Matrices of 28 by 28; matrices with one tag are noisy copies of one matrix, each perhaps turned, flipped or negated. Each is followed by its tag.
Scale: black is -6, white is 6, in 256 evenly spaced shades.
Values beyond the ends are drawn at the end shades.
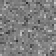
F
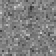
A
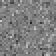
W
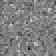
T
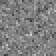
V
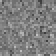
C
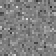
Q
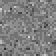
Q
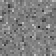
T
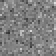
F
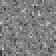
F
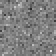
A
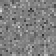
Q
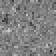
A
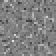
V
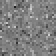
A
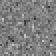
V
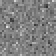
T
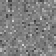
Q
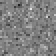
A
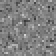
V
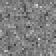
A
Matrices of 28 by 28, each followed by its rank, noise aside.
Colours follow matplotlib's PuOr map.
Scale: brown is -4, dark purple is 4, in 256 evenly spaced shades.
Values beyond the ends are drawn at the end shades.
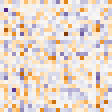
five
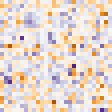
six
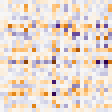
three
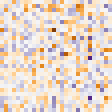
six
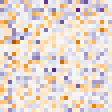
six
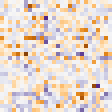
six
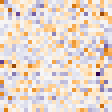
seven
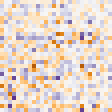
four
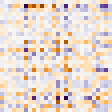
three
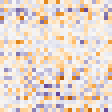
five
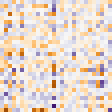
three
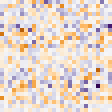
five
